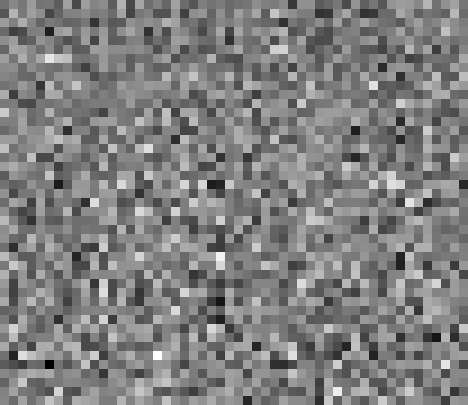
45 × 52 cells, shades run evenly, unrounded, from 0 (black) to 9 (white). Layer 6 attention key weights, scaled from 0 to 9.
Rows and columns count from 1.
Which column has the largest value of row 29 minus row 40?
25
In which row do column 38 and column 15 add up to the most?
44
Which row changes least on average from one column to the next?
3
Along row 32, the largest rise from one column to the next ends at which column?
12
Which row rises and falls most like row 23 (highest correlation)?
30
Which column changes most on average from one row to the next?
45
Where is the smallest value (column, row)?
6, 41
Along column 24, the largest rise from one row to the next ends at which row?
37
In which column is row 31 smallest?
22
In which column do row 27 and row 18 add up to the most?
4
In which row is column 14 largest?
21
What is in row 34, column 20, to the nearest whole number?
3
